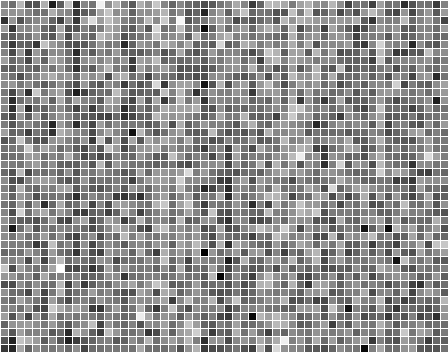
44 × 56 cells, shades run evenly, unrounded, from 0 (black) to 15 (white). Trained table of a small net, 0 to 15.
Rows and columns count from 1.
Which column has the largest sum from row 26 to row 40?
21
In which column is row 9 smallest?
10
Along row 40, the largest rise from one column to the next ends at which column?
33
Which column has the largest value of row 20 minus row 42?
9
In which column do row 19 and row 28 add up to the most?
14
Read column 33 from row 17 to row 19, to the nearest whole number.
5 5 10
